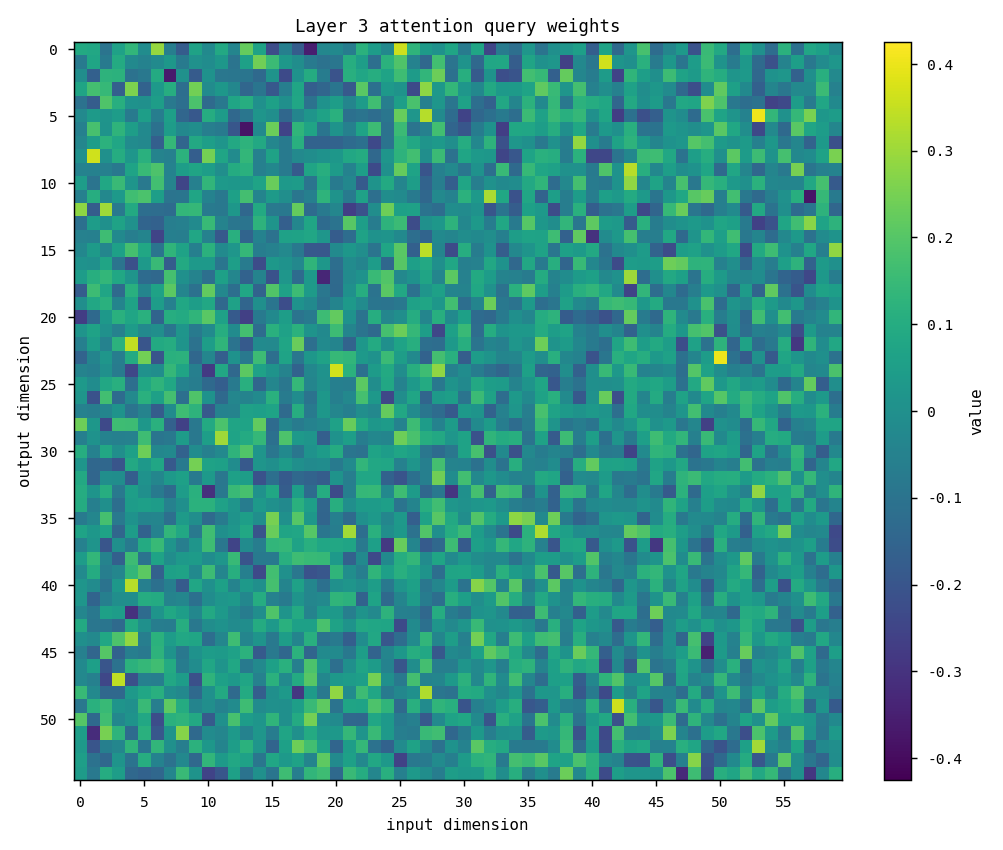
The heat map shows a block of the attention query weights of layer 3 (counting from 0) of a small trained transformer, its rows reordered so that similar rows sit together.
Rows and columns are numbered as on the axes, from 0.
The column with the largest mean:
36
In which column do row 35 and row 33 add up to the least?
10
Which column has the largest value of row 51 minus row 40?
8
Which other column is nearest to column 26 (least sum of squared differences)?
11
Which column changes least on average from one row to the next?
58
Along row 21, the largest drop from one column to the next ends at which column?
50
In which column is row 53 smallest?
25
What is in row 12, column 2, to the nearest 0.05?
0.3
